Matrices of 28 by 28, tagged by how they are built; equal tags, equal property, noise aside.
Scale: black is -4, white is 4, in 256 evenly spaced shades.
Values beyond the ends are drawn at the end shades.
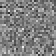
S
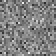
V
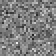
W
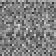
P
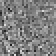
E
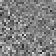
E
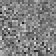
E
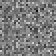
V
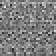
P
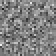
P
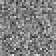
P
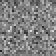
P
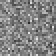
V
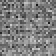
S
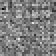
S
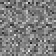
P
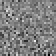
E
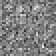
S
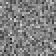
W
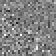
E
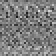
P
